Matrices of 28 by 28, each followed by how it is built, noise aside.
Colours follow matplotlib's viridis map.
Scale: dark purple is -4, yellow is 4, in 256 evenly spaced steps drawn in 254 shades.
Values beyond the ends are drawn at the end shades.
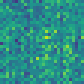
blocks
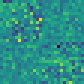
block diagonal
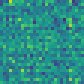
blocks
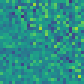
upper triangular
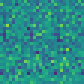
repeating columns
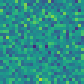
noise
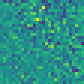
upper triangular
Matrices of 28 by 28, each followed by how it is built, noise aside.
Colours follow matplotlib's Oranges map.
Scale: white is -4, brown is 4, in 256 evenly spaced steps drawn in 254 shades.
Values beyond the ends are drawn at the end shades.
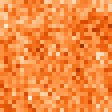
smooth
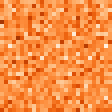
repeating columns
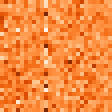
uneven columns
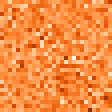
block diagonal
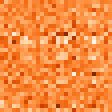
low rank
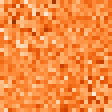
block diagonal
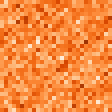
Hankel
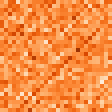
Hankel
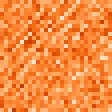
Hankel
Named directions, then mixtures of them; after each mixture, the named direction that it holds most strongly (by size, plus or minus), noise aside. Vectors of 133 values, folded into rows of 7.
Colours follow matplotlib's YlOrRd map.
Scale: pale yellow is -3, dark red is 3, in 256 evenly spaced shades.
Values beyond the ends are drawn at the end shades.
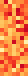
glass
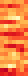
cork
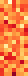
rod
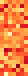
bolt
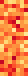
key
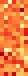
bolt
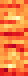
cork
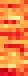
cork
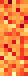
rod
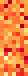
bolt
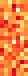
rod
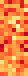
key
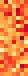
glass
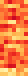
cork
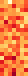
rod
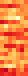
cork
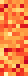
bolt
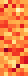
bolt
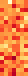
rod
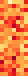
key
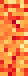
key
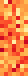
glass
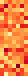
bolt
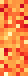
bolt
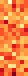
rod
